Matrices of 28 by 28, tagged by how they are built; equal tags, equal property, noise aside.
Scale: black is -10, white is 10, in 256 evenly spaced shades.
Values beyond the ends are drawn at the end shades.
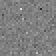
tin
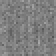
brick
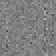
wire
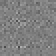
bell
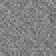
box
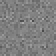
bell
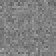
brick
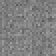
brick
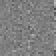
wire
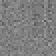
bell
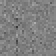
wire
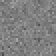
wire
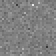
tin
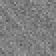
box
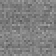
brick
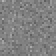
wire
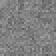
brick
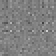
bell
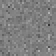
wire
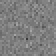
wire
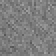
box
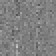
wire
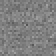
brick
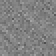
box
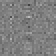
bell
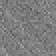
box
